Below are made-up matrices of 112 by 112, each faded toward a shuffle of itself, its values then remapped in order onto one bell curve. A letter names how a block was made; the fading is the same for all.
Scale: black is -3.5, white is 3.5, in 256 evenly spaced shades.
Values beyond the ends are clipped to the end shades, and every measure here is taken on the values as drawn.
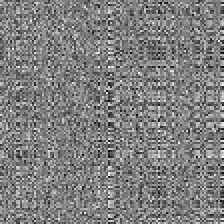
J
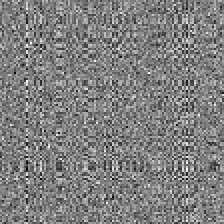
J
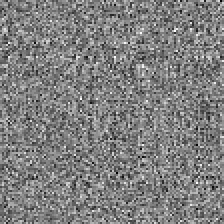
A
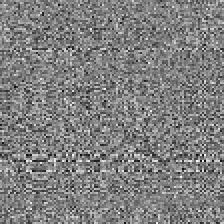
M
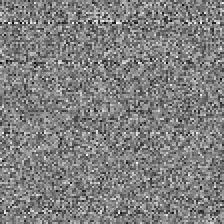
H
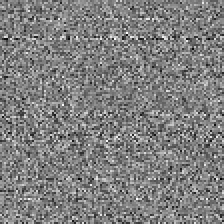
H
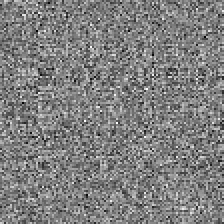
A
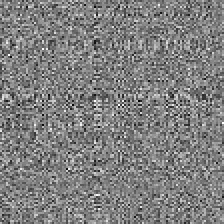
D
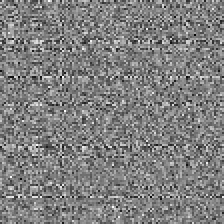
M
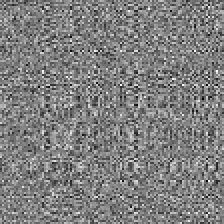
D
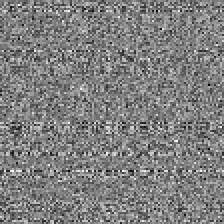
M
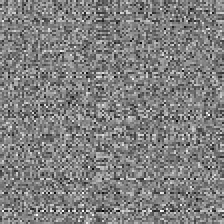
M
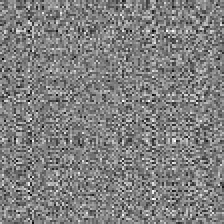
D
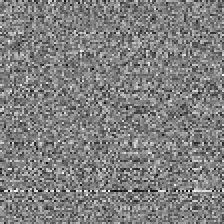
M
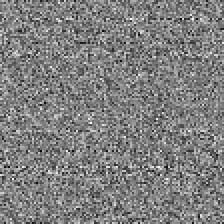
H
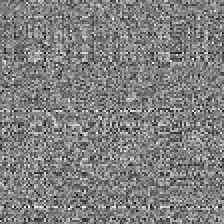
M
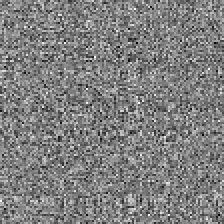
A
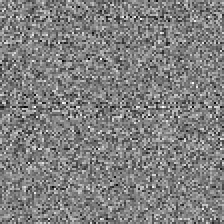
H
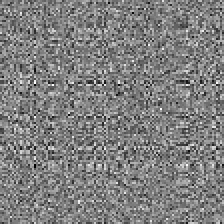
D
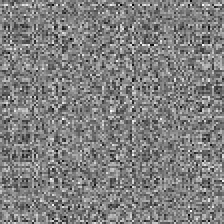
D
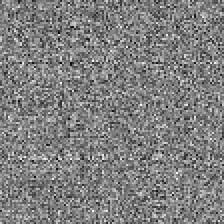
A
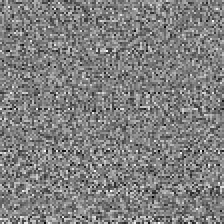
H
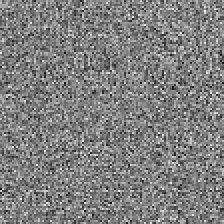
A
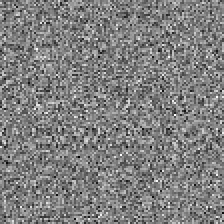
A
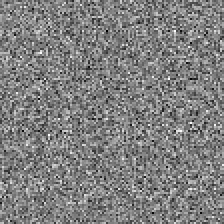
A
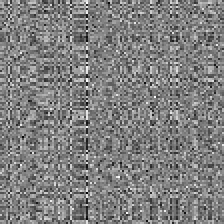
J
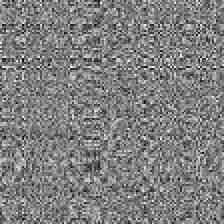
D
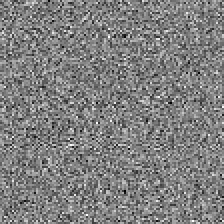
A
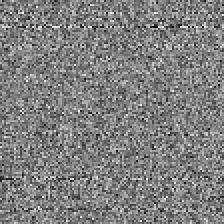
H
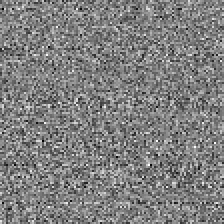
H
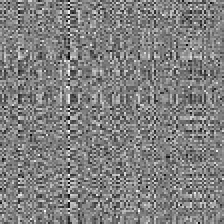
J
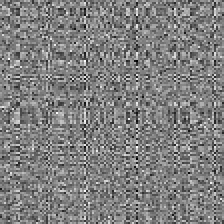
J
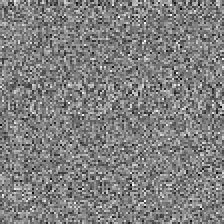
A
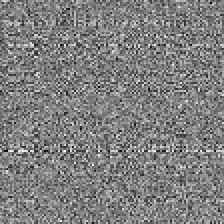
M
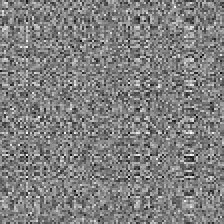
D
